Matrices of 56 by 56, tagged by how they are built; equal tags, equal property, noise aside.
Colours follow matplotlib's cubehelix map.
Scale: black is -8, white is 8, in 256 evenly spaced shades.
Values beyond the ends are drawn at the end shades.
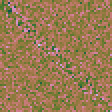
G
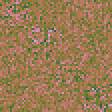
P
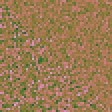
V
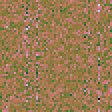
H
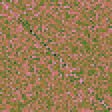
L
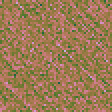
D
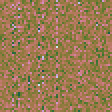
H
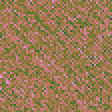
D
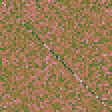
L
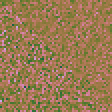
V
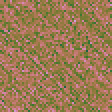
D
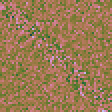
G
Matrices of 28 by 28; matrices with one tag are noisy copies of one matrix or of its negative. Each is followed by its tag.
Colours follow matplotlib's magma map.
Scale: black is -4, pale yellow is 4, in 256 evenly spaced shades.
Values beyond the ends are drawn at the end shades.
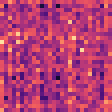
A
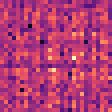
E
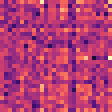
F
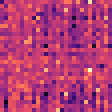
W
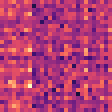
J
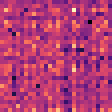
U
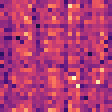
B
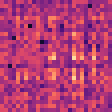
E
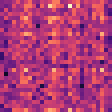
B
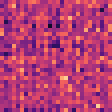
U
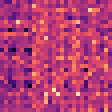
J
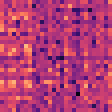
J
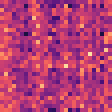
B
